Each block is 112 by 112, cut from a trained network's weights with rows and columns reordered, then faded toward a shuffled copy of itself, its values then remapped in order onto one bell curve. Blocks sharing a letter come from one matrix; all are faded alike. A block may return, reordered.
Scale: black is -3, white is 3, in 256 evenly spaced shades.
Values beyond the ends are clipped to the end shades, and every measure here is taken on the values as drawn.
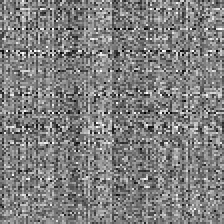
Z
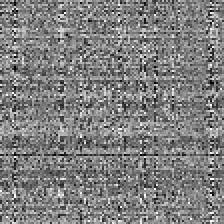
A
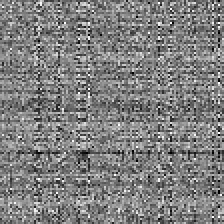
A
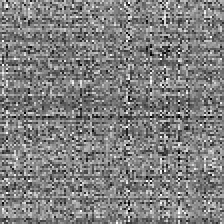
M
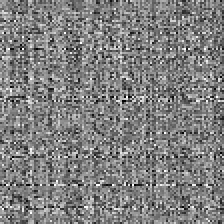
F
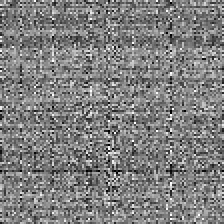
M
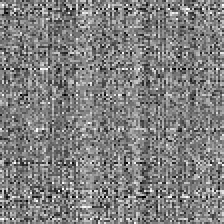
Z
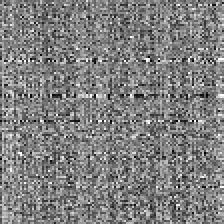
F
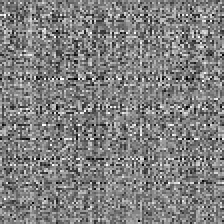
F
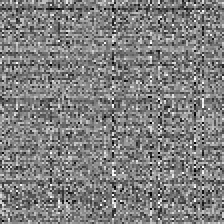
M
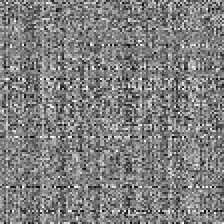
F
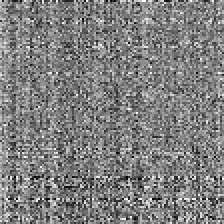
F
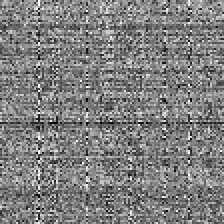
A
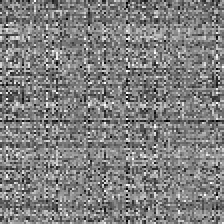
A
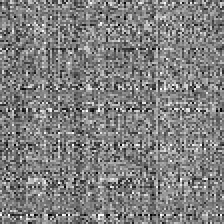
F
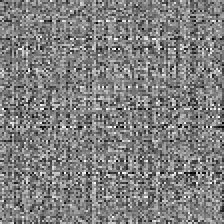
F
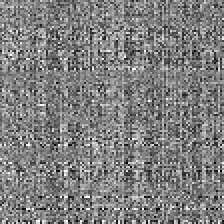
Z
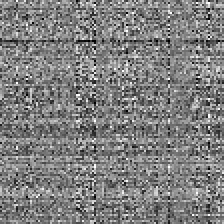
A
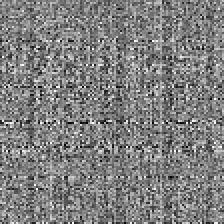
F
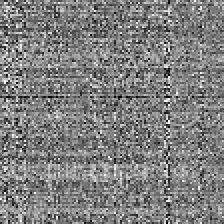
M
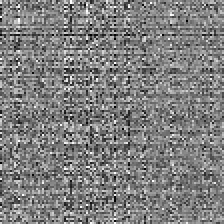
A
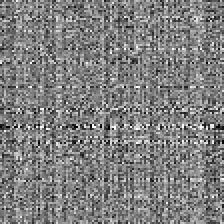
Z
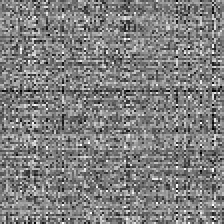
A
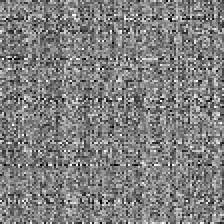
F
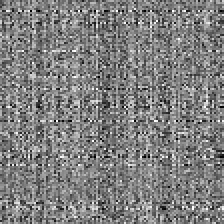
Z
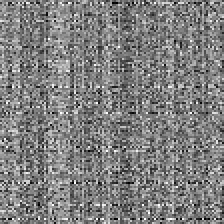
Z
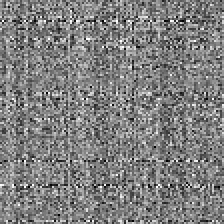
F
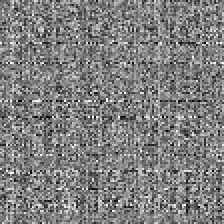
F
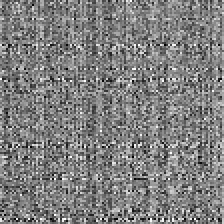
Z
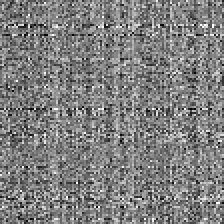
F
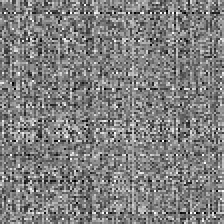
F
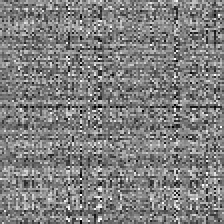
A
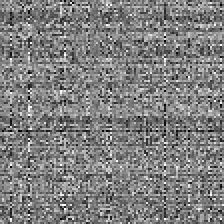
A
